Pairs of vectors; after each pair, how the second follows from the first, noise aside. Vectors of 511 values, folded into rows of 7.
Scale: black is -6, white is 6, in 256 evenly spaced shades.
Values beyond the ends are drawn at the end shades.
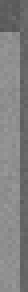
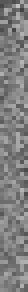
sign-scrambled.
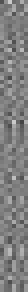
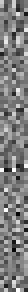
reversed, scaled up.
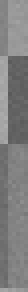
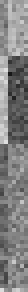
scaled up.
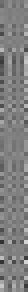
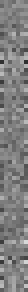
sign-scrambled.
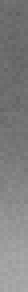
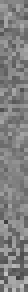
sign-scrambled.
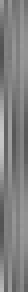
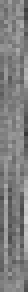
wrapped around.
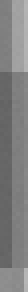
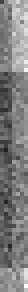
scaled up.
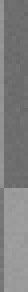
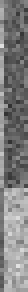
scaled up.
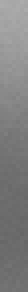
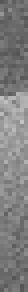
wrapped around.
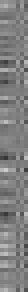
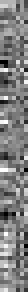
scaled up.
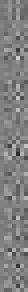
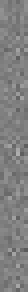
negated, shrunk.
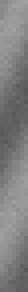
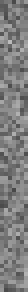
shuffled.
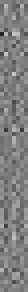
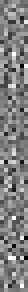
reversed, scaled up.
